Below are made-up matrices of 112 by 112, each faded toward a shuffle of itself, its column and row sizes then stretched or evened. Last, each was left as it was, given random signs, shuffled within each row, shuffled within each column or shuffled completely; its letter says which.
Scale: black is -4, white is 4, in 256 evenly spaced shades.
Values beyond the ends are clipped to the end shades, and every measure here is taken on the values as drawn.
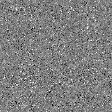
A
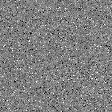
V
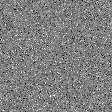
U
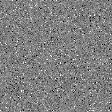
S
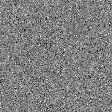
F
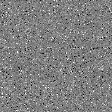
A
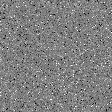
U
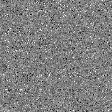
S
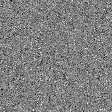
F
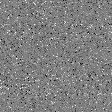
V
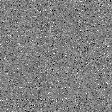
A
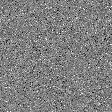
U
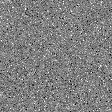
U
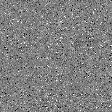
A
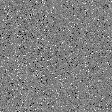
F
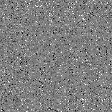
S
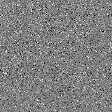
V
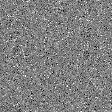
F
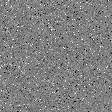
U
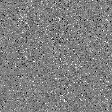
A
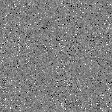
A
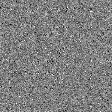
A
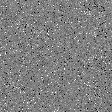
F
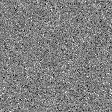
U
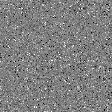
S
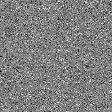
S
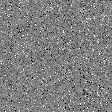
F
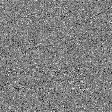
V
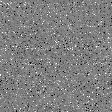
V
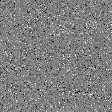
S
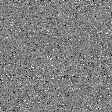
V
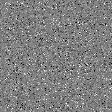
A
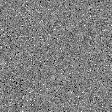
A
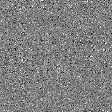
S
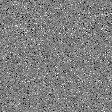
V
